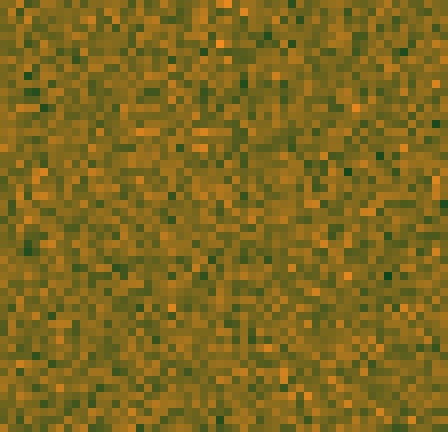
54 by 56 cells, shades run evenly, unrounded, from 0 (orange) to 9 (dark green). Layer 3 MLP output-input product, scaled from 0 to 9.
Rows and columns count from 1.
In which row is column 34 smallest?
44
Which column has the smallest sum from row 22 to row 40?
55
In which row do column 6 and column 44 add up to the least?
31
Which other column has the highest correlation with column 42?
6
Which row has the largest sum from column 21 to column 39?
33
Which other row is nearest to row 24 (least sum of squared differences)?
38
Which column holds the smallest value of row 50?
39
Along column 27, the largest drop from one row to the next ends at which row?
34
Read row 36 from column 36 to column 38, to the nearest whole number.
6 5 3
